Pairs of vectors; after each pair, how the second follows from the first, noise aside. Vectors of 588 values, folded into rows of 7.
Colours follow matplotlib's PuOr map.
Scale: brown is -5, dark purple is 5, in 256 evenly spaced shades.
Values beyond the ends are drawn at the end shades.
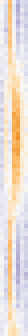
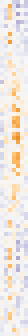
partly zeroed.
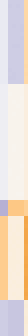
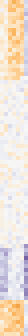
negated, partly zeroed.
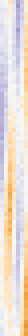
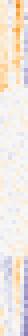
negated, partly zeroed.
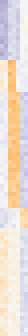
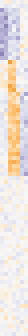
partly zeroed.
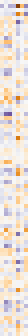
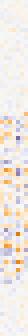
negated, partly zeroed.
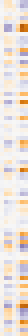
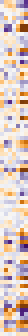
scaled up.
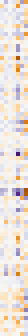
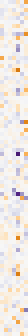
partly zeroed.
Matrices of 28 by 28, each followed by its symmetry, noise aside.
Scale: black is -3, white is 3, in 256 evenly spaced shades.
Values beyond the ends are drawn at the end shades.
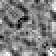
symmetric.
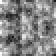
mirrored top to bottom.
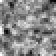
no symmetry.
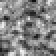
no symmetry.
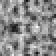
mirrored top to bottom.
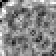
symmetric.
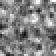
no symmetry.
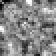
symmetric.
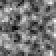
mirrored top to bottom.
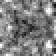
mirrored top to bottom.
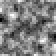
same after a half turn.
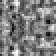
mirrored top to bottom.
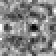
mirrored top to bottom.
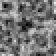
symmetric.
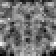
mirrored left to right.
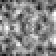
mirrored top to bottom.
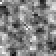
same after a half turn.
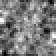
same after a half turn.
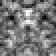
mirrored left to right.
